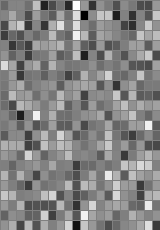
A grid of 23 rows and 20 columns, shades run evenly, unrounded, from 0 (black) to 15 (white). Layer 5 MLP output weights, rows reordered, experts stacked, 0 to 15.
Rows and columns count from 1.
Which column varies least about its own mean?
13
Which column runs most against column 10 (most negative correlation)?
12
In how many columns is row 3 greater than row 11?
10
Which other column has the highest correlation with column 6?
9
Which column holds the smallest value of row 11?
2
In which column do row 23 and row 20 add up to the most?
19
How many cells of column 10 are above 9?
8
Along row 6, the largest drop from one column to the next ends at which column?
11
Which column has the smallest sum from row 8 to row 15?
20
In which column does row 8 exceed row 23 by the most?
14
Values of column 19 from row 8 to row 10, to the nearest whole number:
7 7 6
